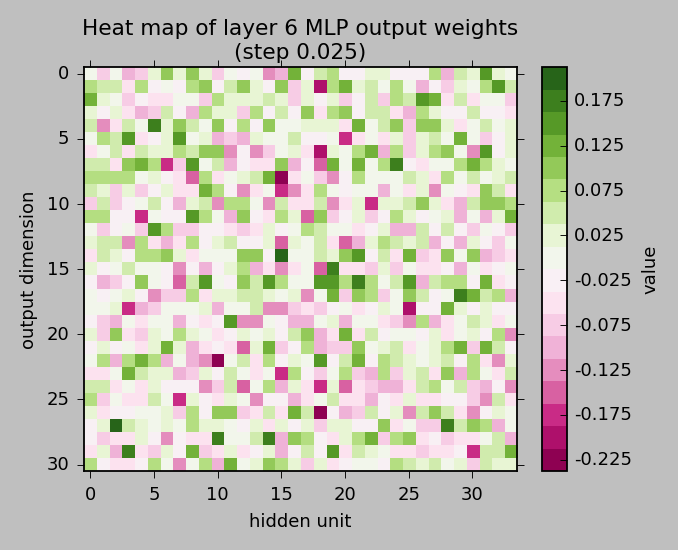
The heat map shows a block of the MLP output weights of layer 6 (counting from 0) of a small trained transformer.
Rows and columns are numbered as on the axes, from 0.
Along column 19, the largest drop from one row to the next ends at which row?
8
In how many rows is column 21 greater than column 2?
15
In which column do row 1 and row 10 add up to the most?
32
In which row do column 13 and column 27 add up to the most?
2
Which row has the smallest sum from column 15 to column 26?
24
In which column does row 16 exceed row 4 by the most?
25
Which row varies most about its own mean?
7
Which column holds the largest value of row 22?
18
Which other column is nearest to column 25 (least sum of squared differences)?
12
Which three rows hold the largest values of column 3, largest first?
29, 5, 23
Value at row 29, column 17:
0.05
